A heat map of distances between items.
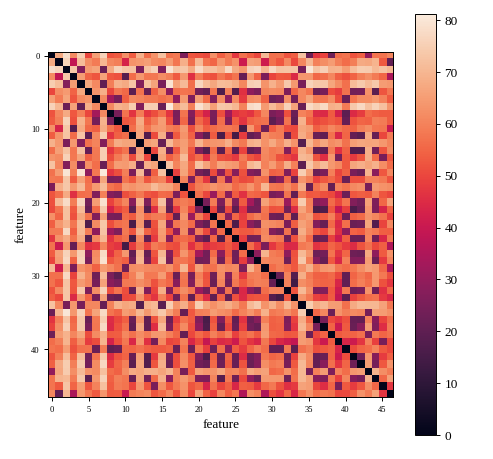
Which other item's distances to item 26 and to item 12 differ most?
10
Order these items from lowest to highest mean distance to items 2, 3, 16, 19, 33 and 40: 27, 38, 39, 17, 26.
17, 26, 39, 27, 38
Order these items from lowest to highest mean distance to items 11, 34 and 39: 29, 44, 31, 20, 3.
44, 20, 31, 3, 29
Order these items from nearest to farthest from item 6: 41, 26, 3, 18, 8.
8, 26, 3, 41, 18
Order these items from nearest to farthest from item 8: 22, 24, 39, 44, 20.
22, 24, 39, 20, 44
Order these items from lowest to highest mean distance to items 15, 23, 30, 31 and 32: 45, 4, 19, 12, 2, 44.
19, 44, 45, 12, 4, 2
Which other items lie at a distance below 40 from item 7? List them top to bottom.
2, 4, 12, 15, 34
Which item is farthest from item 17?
2
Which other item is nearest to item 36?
21
